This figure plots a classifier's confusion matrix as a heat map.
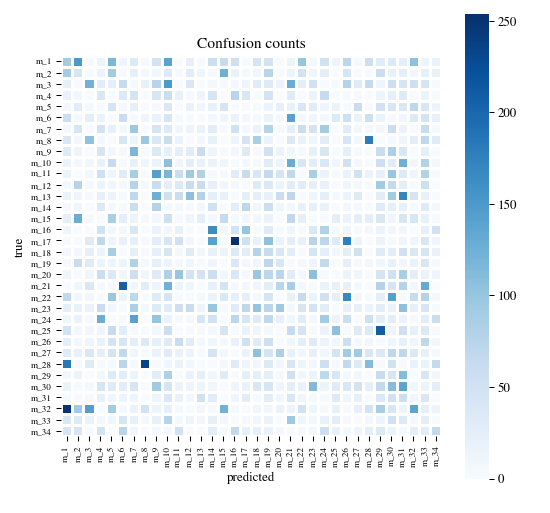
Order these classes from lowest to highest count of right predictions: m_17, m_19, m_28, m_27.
m_17, m_19, m_27, m_28
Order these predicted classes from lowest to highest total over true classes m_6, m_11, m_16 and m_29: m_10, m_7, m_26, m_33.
m_26, m_7, m_33, m_10
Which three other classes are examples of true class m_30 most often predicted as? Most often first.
m_31, m_23, m_9
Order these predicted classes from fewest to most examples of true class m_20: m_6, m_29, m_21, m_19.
m_6, m_21, m_29, m_19
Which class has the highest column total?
m_10
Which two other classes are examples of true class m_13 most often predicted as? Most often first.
m_31, m_9
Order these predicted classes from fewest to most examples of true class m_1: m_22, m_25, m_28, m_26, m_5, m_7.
m_25, m_7, m_28, m_26, m_22, m_5
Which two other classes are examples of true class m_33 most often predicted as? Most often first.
m_21, m_10
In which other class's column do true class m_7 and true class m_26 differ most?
m_24
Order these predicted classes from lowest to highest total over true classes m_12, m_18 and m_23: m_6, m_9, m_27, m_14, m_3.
m_6, m_3, m_27, m_9, m_14
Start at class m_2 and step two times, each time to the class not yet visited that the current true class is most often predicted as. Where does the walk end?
m_5
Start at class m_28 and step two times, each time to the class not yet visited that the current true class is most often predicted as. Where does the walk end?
m_3
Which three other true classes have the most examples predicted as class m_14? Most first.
m_16, m_17, m_23
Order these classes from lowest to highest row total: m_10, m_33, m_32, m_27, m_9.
m_33, m_9, m_10, m_27, m_32
